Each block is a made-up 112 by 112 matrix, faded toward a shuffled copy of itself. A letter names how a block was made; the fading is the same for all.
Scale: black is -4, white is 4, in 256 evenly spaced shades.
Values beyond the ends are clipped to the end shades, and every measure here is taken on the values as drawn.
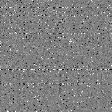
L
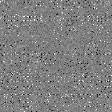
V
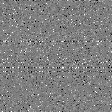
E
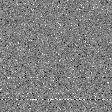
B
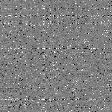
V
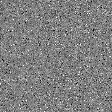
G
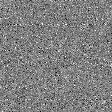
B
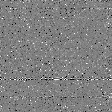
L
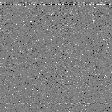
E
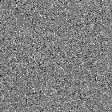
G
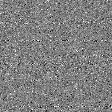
B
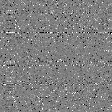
E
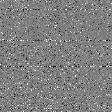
L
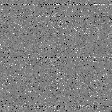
V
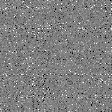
V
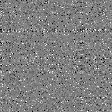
E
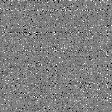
L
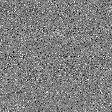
B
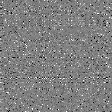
V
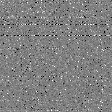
L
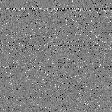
E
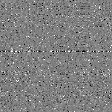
L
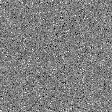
G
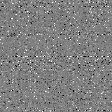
V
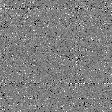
L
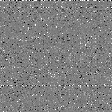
E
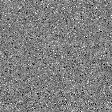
B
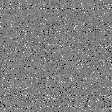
L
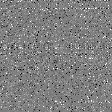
V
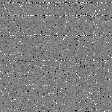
L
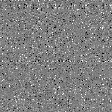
V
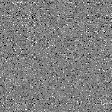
L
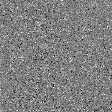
G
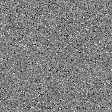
B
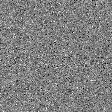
B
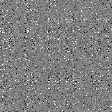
V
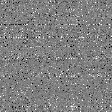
L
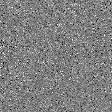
G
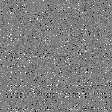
V
